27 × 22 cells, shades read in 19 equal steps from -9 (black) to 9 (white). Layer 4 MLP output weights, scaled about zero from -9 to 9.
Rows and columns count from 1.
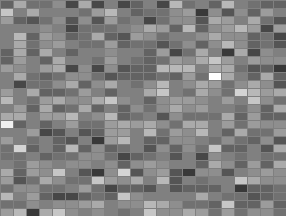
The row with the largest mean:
13
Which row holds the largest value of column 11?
23
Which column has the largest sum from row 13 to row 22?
1
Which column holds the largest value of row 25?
10
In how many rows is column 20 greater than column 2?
10
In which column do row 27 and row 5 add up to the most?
2
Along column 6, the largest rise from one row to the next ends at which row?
19
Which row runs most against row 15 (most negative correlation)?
12
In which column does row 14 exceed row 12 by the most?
4
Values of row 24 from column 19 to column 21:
-5 -2 -2
